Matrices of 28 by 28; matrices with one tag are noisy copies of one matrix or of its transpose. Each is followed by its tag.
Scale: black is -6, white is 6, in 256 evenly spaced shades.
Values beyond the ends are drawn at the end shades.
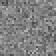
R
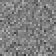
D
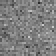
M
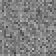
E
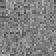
R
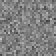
D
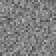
D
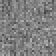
E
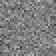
D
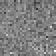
M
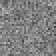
R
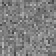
E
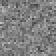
R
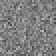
D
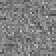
E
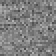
R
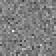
D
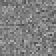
R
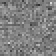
R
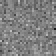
M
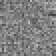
E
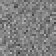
D
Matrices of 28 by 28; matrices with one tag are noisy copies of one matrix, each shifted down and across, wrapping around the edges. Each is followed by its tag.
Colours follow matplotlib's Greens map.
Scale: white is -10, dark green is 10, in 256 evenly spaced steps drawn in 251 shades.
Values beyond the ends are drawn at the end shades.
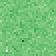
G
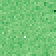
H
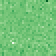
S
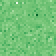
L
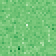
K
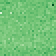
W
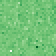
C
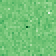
S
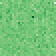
S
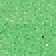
W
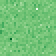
H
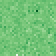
L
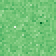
C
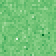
C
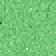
H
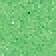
G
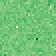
L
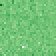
S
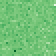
G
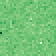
G
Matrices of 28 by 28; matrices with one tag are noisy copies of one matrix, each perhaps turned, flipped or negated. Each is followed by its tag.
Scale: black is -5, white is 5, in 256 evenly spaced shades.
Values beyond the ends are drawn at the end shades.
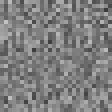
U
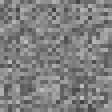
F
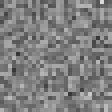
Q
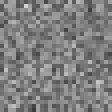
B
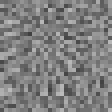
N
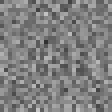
B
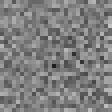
B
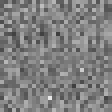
U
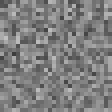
Q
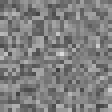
Q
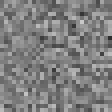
Q
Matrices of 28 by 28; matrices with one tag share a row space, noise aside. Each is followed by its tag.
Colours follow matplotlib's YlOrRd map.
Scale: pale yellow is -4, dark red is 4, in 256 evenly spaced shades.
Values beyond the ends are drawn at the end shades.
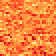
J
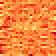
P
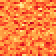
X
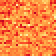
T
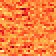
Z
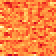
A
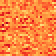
T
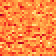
J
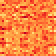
T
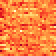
P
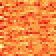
P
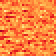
Z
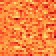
X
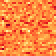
T
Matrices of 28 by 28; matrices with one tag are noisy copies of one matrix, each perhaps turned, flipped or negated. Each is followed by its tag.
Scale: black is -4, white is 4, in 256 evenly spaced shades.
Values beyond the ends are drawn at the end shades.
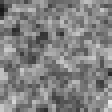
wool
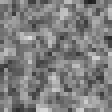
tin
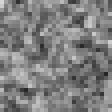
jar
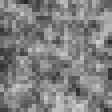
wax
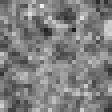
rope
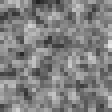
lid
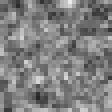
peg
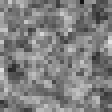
peg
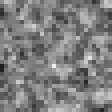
lid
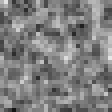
lid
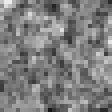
wool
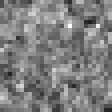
jar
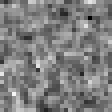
tin
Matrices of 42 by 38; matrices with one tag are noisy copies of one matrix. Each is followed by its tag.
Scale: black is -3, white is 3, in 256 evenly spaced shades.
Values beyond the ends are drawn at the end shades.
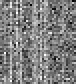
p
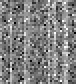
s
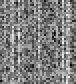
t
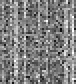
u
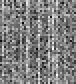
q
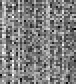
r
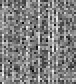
q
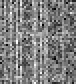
p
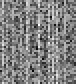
q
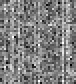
t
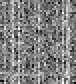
t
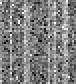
s
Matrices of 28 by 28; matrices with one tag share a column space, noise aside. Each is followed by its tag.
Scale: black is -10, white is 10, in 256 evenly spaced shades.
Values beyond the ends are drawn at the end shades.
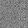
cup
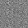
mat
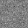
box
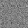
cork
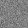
box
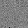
cup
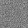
mat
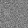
mat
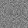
mat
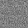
box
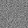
cup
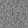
box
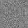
mat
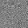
cork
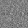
box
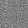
cup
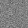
mat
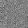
cork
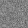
box
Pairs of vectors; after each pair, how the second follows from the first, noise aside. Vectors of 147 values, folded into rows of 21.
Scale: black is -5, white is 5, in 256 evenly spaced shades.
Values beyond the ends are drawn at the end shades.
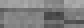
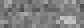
wrapped around, negated, partly zeroed.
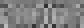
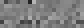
reversed, partly zeroed.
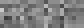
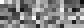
reversed, scaled up.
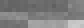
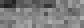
reversed, negated.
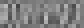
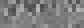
reversed, partly zeroed.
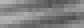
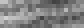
copied.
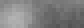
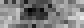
wrapped around, negated, scaled up.
